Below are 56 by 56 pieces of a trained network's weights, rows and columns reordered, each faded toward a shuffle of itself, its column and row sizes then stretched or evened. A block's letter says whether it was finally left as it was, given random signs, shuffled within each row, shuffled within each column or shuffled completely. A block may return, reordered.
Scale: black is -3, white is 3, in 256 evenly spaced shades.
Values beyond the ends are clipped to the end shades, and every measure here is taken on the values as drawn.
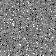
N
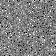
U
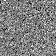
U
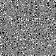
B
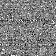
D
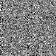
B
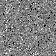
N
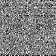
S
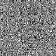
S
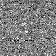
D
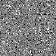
B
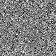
N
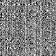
S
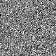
N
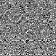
S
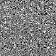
B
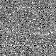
D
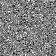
U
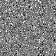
N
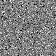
U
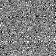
B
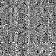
S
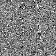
B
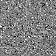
D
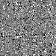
B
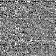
S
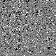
B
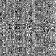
S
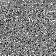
D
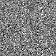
N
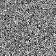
N
